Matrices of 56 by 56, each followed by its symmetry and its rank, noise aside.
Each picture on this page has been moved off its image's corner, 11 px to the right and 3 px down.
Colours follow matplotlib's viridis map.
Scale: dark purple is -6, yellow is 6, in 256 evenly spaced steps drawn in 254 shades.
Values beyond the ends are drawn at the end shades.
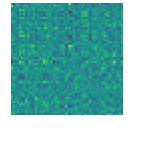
antisymmetric, rank six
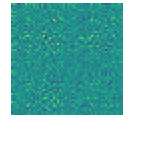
no symmetry, rank seven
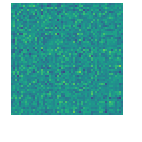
symmetric, rank seven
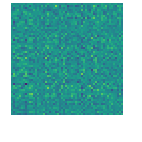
no symmetry, rank seven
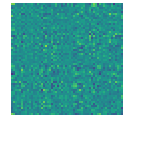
no symmetry, rank seven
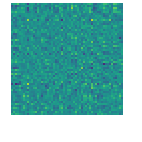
no symmetry, rank five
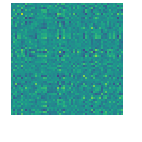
symmetric, rank five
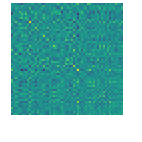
symmetric, rank five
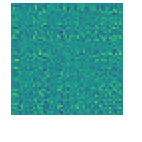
antisymmetric, rank six
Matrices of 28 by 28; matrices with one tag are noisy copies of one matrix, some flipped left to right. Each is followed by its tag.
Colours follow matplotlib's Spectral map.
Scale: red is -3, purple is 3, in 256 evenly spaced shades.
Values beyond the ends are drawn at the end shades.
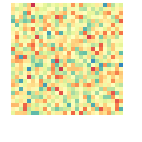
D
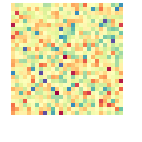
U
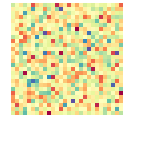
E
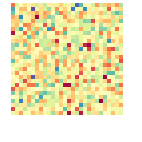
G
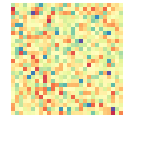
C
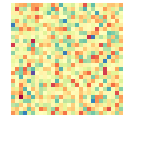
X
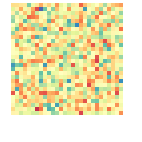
X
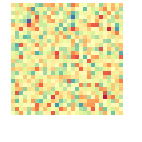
X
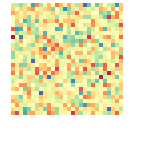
U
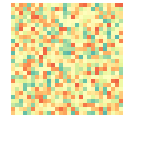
X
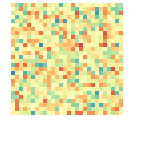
D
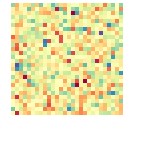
C
